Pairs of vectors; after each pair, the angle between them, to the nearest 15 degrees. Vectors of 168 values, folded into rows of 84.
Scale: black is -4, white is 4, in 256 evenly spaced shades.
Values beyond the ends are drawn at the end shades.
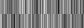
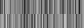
120 degrees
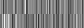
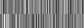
30 degrees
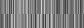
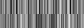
90 degrees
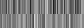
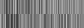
105 degrees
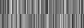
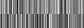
120 degrees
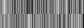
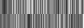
165 degrees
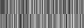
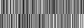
75 degrees
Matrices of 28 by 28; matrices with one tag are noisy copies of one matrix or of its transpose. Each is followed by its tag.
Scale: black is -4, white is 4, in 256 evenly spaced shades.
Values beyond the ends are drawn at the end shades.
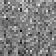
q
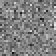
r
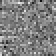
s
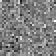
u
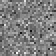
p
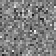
r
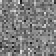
u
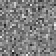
r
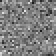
s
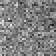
q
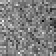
q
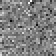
s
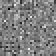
u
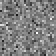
p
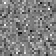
p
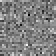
u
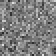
s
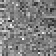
q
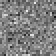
r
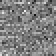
s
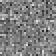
u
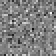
r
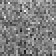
q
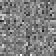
u
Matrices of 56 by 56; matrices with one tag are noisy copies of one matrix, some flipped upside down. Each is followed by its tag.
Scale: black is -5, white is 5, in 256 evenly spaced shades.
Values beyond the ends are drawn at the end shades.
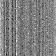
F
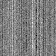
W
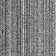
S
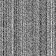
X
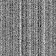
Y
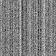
Y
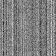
X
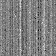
Y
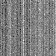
S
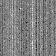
W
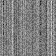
X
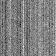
S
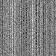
W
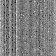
F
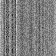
F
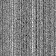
W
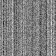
X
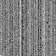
Y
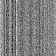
F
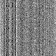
F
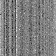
F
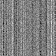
X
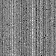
W
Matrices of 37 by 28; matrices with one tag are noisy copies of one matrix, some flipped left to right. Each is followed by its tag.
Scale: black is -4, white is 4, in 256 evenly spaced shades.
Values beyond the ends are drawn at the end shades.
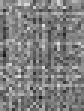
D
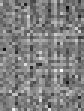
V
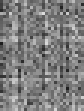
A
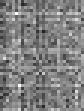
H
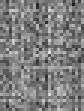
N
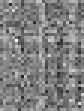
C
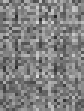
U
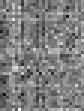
H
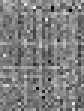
D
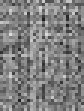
U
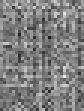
D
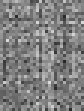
U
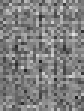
U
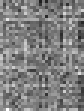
H
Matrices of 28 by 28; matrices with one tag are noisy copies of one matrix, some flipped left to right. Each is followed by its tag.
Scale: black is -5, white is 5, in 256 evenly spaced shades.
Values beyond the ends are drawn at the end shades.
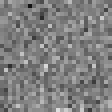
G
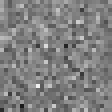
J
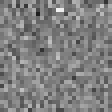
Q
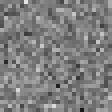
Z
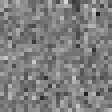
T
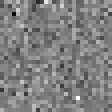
T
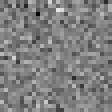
Q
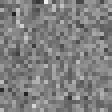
T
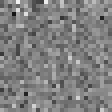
T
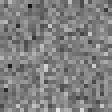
G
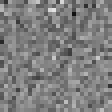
Q
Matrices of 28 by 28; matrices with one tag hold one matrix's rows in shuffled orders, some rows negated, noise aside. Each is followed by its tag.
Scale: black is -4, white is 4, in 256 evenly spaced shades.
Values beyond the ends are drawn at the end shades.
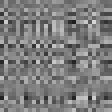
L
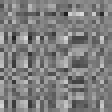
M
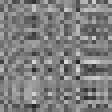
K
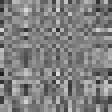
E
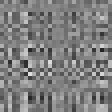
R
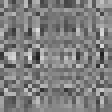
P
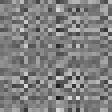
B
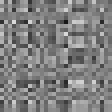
M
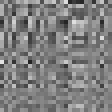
M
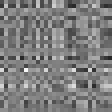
L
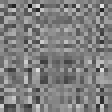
P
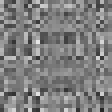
P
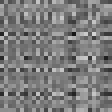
L
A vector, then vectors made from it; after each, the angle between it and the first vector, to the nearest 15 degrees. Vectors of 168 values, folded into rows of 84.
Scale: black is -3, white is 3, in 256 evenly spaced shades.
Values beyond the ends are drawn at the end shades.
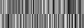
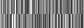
75 degrees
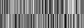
150 degrees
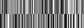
165 degrees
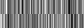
45 degrees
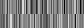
90 degrees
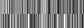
75 degrees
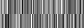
45 degrees
